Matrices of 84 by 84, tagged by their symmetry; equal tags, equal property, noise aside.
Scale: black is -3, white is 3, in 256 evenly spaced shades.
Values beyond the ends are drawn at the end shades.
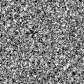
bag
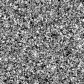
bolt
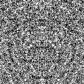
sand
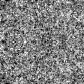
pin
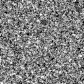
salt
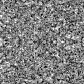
pin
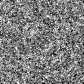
bag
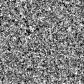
bolt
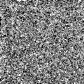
bolt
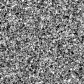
bolt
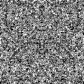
sand
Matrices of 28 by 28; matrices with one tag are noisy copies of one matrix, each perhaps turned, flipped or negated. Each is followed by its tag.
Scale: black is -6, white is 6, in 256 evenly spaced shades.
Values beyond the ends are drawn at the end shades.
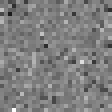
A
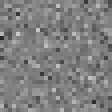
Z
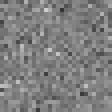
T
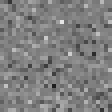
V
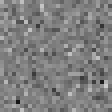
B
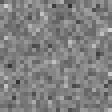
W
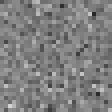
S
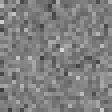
V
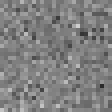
B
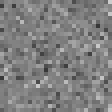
Z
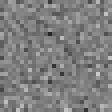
A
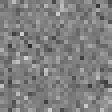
V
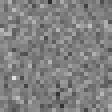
V
